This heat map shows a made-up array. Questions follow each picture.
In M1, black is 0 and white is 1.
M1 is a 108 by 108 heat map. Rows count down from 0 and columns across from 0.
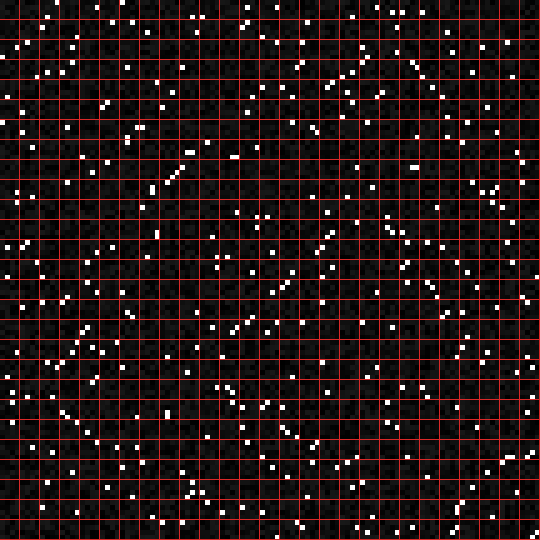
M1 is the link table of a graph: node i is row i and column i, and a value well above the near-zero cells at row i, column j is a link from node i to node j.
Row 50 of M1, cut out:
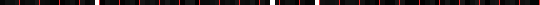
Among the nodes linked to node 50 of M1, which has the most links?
node 19
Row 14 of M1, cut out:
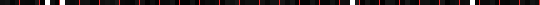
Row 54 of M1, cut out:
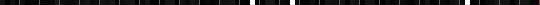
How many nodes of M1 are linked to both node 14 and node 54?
0
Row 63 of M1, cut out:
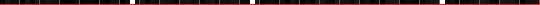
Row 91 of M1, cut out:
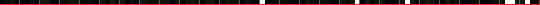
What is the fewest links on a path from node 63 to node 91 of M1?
6
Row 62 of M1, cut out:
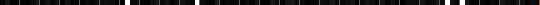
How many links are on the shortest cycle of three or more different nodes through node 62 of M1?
4
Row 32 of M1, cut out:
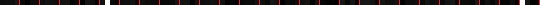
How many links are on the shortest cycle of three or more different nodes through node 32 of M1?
6
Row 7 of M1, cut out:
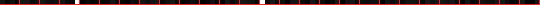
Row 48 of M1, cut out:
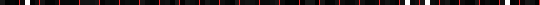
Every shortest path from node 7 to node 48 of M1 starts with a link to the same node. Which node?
node 52
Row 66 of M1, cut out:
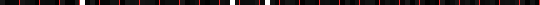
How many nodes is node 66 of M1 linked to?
3
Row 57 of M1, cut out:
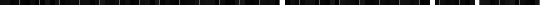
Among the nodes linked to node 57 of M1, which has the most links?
node 56
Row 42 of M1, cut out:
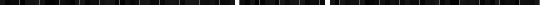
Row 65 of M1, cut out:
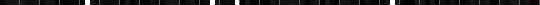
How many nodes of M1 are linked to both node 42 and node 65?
1
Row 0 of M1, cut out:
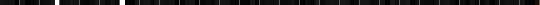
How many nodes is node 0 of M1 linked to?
2
